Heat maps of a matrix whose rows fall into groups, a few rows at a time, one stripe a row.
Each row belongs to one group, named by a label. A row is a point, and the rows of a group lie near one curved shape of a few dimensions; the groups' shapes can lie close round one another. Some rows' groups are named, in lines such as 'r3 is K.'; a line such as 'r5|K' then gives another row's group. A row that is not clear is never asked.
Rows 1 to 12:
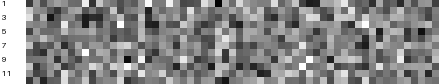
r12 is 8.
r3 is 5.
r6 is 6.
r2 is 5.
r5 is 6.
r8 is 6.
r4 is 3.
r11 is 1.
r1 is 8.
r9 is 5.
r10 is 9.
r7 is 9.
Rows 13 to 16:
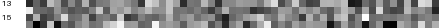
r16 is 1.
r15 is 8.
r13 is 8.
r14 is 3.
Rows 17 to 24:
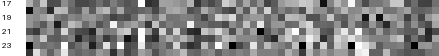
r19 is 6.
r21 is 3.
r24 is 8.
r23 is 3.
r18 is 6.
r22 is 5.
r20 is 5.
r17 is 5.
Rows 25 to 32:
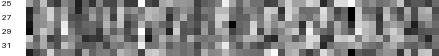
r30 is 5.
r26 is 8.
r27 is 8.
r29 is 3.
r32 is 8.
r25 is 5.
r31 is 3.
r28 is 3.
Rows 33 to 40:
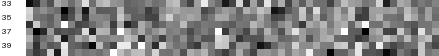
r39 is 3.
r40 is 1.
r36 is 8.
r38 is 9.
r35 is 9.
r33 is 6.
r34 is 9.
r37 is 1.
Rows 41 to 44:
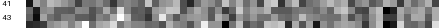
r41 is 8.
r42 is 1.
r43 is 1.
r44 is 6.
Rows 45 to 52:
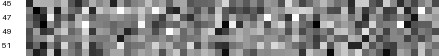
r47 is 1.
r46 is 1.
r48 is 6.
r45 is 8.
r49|8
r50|6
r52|1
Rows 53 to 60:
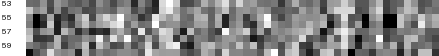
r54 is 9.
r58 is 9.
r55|1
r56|1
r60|8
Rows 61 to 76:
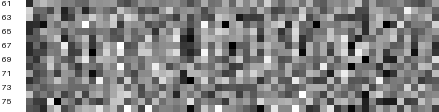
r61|6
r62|9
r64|6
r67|3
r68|3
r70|8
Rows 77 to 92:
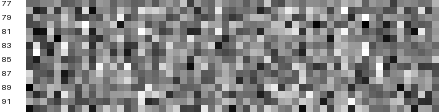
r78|1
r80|6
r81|1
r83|8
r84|8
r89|8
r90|1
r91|5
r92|3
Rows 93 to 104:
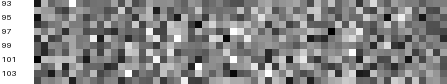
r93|8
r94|5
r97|5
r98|8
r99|1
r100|1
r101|8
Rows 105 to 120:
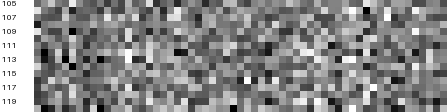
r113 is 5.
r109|9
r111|3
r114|9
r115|3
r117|8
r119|3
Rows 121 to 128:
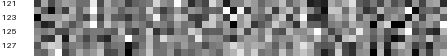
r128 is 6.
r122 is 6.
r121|8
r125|5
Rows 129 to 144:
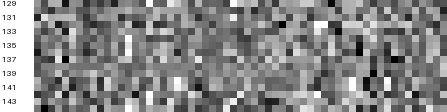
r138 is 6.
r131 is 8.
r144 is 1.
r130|3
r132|5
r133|1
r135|8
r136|8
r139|6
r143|3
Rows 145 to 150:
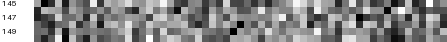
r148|3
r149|5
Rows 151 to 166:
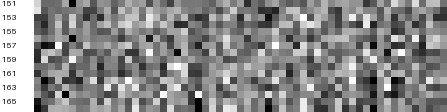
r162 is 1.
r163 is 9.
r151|9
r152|3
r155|1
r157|1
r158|3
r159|8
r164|5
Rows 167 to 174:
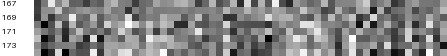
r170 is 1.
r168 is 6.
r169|8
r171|5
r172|1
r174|1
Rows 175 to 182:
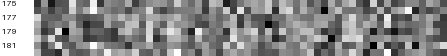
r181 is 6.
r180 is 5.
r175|8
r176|6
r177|3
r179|5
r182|9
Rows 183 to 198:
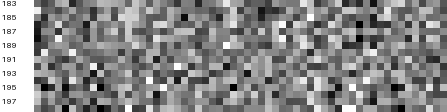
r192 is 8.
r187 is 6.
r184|3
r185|9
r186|8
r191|5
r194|3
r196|5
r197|9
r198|5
